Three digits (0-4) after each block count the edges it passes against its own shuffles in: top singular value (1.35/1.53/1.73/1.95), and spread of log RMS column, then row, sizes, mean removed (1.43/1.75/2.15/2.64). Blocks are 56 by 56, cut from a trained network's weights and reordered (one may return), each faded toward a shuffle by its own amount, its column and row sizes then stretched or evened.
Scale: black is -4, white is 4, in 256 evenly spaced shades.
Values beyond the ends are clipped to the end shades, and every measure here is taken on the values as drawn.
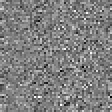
2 2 1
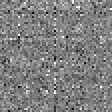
0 3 1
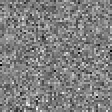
0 1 0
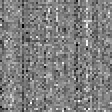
3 3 0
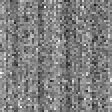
4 0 1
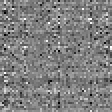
2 3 0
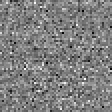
0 1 0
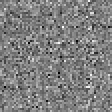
0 2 2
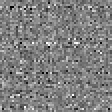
0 1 3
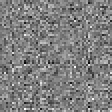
4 3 2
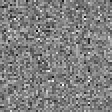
0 2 1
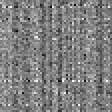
4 1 3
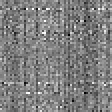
4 0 3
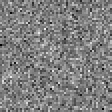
1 1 0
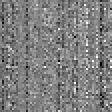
3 4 0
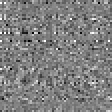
3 0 4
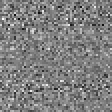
2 0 4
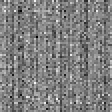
4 2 1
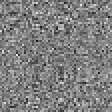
3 0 2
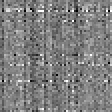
4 1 4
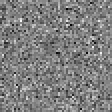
0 1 1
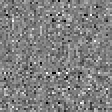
0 2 2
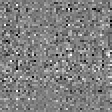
0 3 4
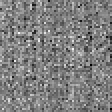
2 1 2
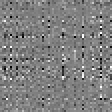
4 4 4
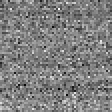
1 1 0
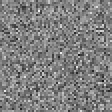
2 0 0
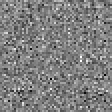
0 2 2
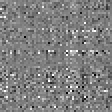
0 2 4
